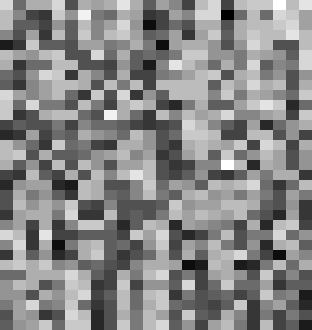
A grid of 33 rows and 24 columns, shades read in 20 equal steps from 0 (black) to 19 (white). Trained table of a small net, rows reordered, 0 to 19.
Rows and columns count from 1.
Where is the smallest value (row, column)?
2, 18
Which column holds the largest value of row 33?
13
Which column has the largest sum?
7
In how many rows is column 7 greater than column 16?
17
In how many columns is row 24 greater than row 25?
11
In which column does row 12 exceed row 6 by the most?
9
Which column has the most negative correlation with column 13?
16
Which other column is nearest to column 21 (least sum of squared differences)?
10
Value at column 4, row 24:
17
